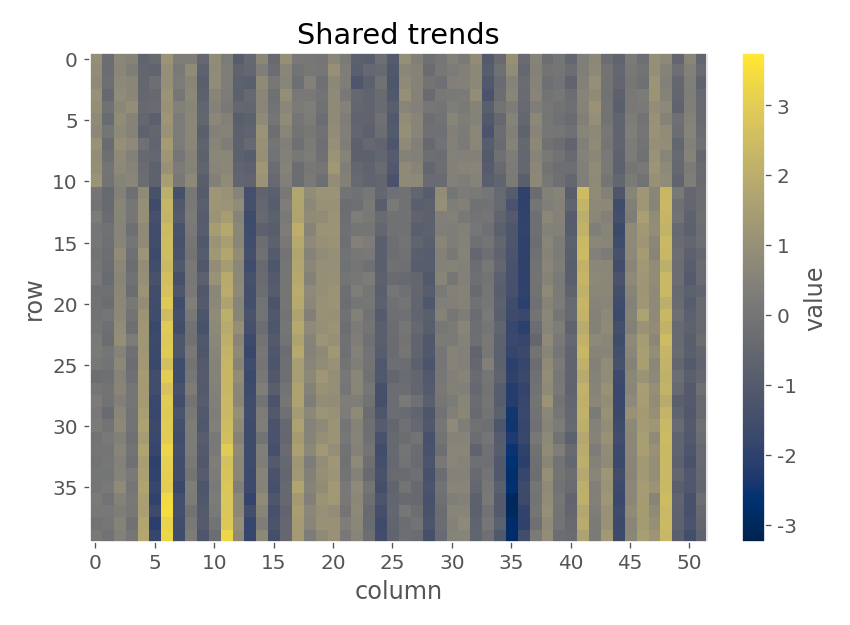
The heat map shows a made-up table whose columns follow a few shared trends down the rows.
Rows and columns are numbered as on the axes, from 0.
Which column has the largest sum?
6
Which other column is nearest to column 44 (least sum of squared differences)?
13
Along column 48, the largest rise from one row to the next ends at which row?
11
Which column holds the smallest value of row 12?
36
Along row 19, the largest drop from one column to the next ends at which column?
7
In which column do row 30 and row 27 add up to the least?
35
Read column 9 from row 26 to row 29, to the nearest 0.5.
-1 -1 -1 -1
